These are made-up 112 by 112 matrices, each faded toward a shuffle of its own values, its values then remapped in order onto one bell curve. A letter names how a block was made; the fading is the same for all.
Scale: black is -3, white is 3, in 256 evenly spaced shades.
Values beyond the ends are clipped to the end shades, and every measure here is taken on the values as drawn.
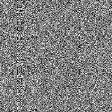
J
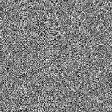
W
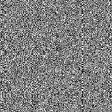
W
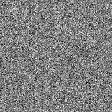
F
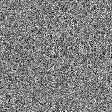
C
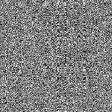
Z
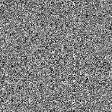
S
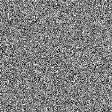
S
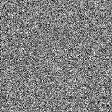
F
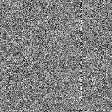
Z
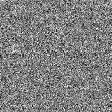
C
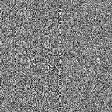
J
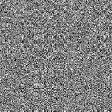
W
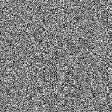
Z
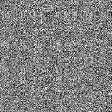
W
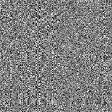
J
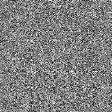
S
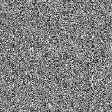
Z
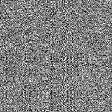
W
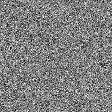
C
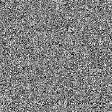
S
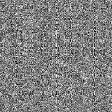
J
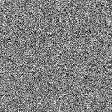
F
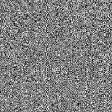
W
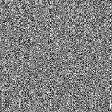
J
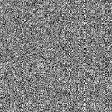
J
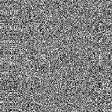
J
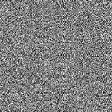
W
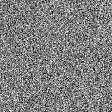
C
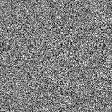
F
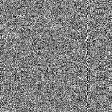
J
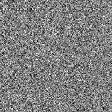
F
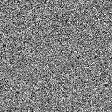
C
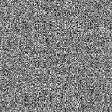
J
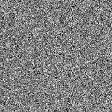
F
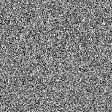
C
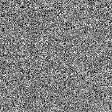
S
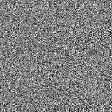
W
